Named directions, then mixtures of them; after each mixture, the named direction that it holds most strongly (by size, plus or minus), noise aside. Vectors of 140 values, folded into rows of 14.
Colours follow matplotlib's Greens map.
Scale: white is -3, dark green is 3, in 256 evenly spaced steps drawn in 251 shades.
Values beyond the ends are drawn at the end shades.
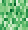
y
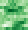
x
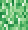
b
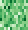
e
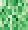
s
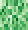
s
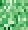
e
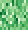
b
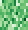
y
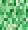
y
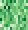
e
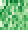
s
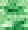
x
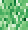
y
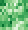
x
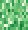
b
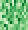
b
